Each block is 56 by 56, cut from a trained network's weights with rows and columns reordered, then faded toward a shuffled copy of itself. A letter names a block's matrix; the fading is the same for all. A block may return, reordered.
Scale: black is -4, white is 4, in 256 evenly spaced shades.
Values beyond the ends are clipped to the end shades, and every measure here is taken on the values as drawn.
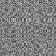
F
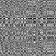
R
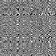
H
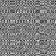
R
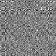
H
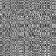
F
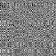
F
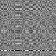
R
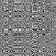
H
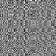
F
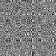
H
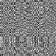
F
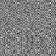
F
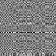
R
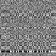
R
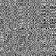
F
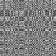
R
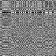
R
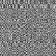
F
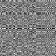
R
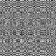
R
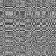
R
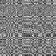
R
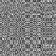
F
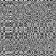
R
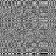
R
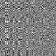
H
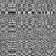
R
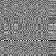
R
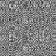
F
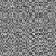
F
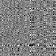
H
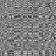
R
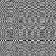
R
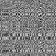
R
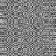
F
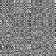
F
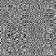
F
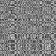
F
